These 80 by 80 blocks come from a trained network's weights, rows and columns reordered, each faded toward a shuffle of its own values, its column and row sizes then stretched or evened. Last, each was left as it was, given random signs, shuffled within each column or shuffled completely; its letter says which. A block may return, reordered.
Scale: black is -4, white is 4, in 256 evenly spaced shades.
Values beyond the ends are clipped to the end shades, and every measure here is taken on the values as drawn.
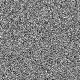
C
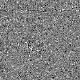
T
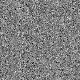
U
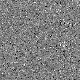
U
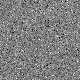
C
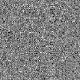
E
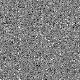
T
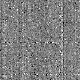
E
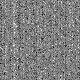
U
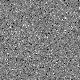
C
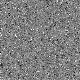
U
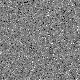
C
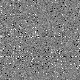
T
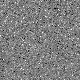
C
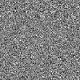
E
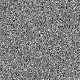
U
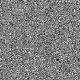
E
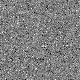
C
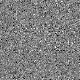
T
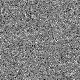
C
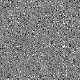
E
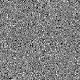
E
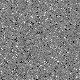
U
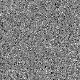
U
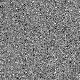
U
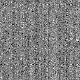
E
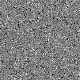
C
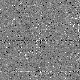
E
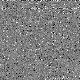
T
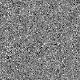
T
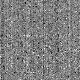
E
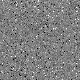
U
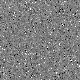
U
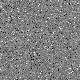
C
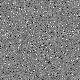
C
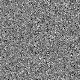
U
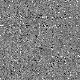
T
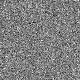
C
